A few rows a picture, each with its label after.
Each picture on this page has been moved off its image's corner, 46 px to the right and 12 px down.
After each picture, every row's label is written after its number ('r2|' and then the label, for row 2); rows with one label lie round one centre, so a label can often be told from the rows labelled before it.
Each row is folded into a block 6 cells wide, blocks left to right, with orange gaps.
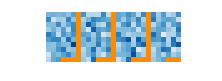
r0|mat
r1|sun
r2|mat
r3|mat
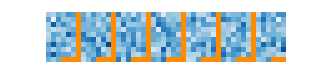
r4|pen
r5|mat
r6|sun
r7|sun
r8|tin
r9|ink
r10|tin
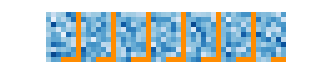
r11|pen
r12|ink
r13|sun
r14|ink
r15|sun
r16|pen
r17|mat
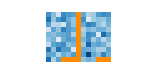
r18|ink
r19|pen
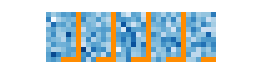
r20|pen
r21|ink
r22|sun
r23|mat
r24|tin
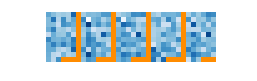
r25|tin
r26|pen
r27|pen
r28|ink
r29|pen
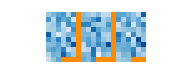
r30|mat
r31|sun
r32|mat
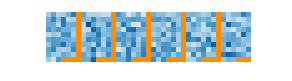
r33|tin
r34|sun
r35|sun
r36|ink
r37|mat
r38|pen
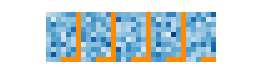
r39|pen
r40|mat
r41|ink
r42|pen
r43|tin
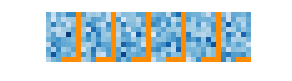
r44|pen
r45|sun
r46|pen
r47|tin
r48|mat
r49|pen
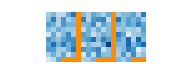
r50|tin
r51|mat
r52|mat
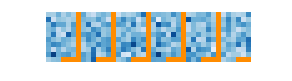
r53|pen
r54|sun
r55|tin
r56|pen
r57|ink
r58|tin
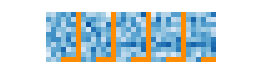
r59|mat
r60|sun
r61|tin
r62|tin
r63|tin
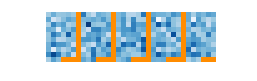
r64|pen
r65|sun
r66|tin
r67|pen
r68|pen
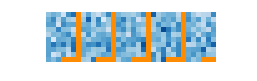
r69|tin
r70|tin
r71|tin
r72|sun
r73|mat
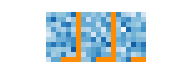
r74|tin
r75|mat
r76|sun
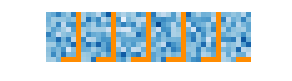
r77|mat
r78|tin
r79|pen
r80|sun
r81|sun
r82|mat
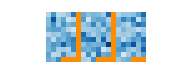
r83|tin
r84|mat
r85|tin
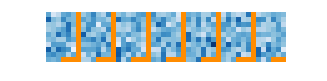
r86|ink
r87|mat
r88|ink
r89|sun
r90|mat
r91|tin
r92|ink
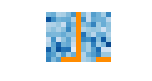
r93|ink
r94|mat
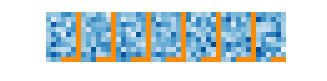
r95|pen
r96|sun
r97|pen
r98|pen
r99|mat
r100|tin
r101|ink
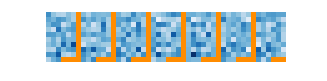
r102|sun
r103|ink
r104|ink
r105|pen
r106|pen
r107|ink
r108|ink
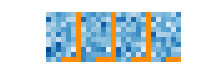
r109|ink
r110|ink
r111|ink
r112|mat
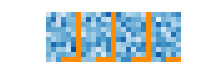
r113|tin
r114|tin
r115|sun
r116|pen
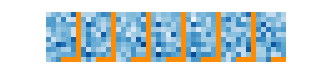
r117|tin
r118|pen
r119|mat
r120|pen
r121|pen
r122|tin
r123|sun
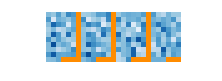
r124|pen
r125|pen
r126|mat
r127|sun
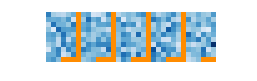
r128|sun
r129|tin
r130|pen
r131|ink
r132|mat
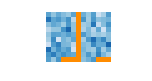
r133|ink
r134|mat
